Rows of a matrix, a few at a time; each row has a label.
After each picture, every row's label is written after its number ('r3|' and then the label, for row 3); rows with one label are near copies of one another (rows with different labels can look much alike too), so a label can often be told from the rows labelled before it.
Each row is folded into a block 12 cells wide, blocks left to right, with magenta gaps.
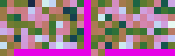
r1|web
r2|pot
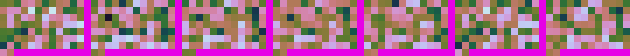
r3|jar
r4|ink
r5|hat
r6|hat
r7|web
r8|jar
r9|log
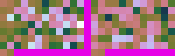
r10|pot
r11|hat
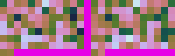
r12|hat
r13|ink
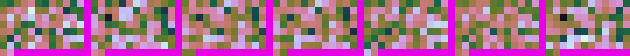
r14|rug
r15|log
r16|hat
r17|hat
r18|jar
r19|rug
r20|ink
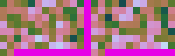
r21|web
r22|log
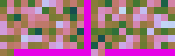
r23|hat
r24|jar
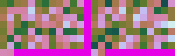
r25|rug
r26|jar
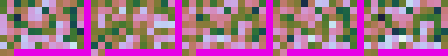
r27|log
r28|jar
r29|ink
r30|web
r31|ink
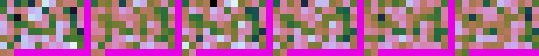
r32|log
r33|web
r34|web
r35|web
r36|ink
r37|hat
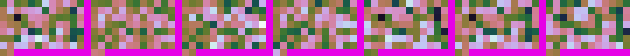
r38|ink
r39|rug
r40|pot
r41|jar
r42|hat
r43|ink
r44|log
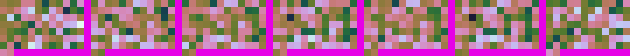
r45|pot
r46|hat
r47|web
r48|ink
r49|web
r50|ink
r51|jar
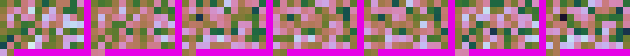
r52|jar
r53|rug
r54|ink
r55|hat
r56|hat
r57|rug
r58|ink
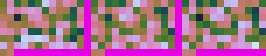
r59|ink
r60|log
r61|log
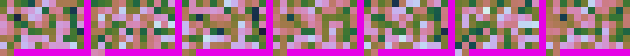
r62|log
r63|rug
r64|hat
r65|ink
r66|web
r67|jar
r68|ink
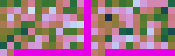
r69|jar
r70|ink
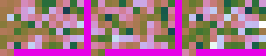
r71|pot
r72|hat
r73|pot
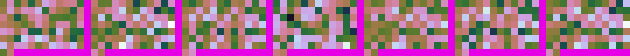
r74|ink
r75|pot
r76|rug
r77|log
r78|pot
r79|rug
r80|pot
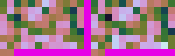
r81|log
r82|log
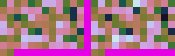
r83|hat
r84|hat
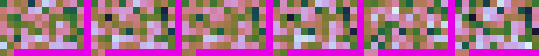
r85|web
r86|hat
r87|hat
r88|hat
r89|rug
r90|log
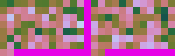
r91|rug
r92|hat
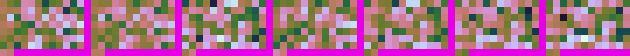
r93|pot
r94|pot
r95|web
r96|jar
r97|web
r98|hat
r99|ink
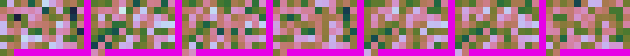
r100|hat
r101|jar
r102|rug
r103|hat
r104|jar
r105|jar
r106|web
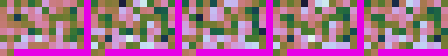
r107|ink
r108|web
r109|log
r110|web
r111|web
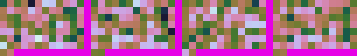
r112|web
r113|hat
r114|jar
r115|ink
